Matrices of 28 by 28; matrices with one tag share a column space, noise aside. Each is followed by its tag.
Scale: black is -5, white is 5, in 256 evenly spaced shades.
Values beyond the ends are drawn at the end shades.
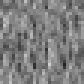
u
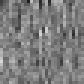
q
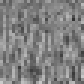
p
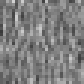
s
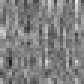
q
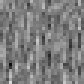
u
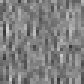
s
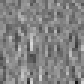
p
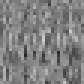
p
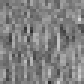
p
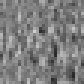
p
